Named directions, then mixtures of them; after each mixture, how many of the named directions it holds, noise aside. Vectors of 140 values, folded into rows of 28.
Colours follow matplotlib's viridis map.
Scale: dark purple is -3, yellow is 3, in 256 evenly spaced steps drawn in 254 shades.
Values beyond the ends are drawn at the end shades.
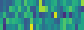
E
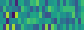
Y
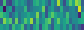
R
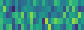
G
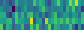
three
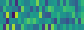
one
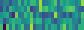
two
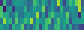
one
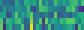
two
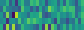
one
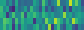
four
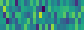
three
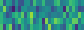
one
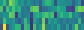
three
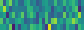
three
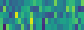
three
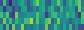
two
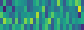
one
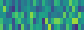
one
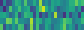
two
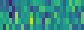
four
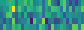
two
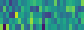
three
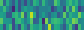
one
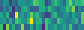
four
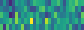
four
